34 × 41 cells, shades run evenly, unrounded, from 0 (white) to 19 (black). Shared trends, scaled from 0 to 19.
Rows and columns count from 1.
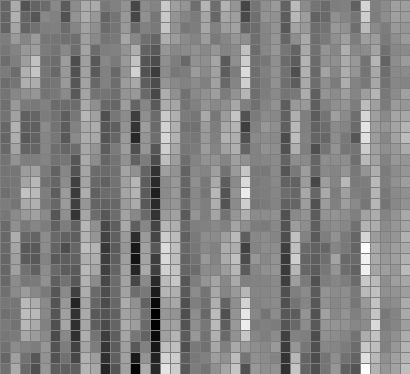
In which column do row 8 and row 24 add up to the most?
16
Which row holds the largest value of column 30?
7
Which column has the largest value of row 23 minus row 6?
14
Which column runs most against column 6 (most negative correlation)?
38
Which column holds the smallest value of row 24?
37
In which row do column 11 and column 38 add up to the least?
6
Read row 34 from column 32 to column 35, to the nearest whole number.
13 10 8 12
